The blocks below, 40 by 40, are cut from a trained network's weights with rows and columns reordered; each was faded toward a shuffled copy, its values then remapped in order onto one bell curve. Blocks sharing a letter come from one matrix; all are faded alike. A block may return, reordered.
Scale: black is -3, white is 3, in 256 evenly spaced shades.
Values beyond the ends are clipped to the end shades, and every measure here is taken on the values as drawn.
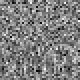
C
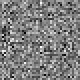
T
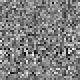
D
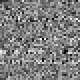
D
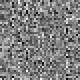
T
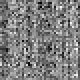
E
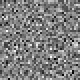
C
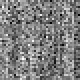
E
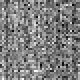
E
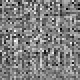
E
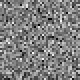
C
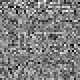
D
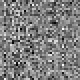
T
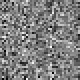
T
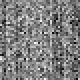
E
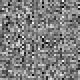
T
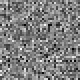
D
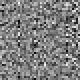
T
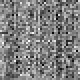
E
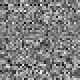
D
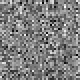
T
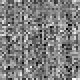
E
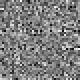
D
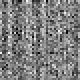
E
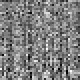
E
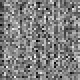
E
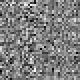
T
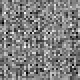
E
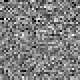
C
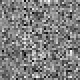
T
